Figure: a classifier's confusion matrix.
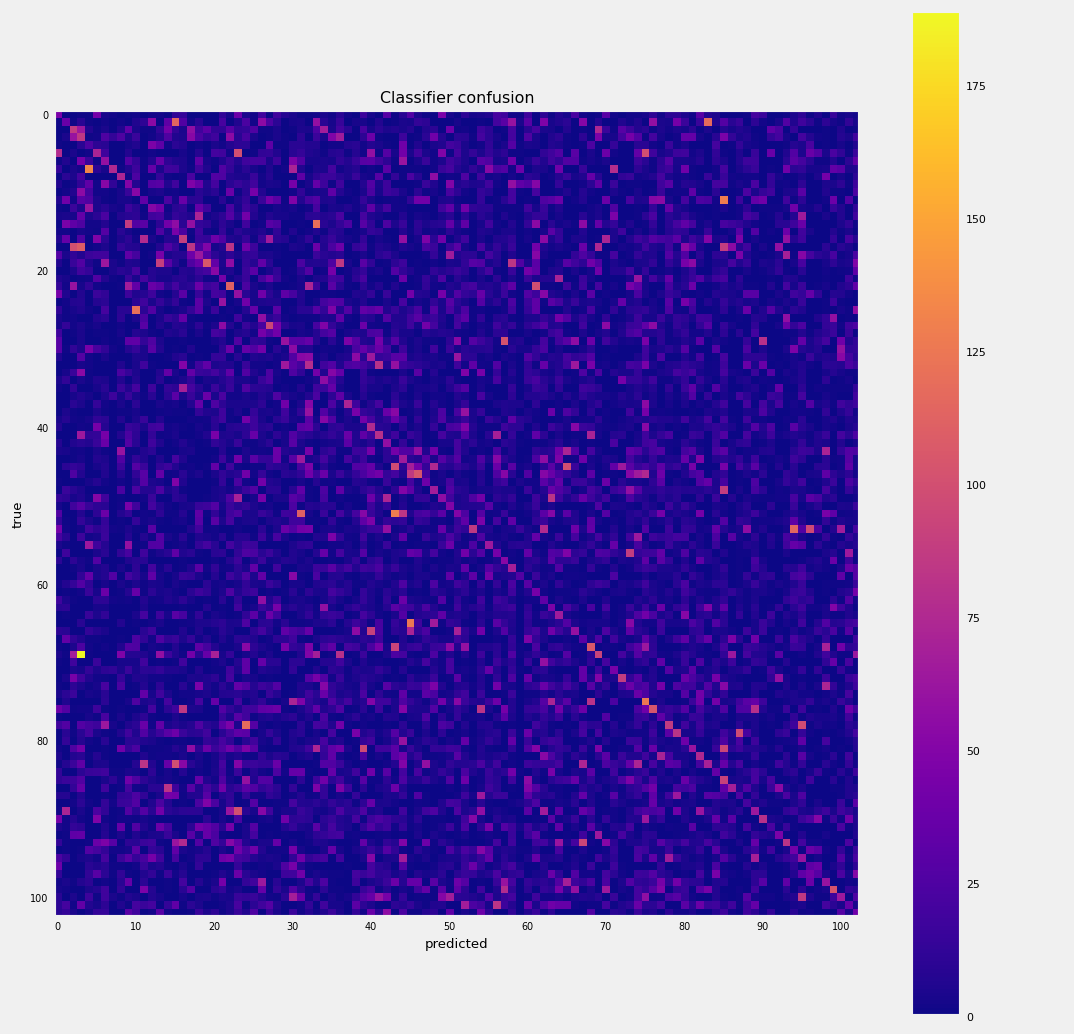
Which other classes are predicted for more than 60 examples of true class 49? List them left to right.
23, 42, 63
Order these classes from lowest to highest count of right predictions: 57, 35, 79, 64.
35, 57, 64, 79
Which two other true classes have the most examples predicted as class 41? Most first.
32, 100
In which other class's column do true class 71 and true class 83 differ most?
15
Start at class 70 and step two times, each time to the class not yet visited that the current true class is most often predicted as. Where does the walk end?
26
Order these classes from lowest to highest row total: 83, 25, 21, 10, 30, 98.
10, 21, 30, 25, 98, 83
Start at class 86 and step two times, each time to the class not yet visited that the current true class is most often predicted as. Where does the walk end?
33
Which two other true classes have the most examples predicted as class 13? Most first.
19, 69
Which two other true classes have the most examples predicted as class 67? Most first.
93, 83
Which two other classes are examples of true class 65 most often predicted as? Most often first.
45, 48
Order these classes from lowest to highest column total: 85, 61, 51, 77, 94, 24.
94, 77, 51, 61, 24, 85
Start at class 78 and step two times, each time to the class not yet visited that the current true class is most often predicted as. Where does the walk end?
21
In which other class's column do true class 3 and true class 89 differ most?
23
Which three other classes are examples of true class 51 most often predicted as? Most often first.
43, 31, 44
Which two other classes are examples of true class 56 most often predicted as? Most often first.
73, 101
